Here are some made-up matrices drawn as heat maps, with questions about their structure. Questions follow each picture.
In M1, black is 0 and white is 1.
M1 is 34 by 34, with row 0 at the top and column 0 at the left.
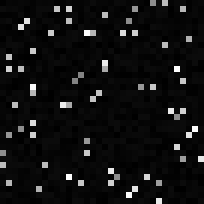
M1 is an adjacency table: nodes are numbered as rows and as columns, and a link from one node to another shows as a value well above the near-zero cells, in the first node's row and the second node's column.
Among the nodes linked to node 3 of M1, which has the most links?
node 11
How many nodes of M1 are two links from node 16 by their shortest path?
1
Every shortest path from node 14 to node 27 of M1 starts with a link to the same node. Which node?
node 25
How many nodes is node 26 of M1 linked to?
2
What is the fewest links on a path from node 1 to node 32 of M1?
4
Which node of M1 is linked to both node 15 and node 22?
node 5
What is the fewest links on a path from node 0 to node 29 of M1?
7
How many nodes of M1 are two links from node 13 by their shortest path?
3
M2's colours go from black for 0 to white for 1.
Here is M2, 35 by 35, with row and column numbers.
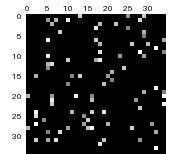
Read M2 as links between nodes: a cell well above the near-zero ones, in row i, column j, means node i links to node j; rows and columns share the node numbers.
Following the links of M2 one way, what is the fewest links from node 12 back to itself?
8
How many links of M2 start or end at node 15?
6
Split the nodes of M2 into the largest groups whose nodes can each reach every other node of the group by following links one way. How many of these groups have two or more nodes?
3
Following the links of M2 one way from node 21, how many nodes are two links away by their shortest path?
7
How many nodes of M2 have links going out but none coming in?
4
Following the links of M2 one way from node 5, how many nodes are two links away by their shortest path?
2
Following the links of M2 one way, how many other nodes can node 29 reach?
4
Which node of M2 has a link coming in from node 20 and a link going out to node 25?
node 0
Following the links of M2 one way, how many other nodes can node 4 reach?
5
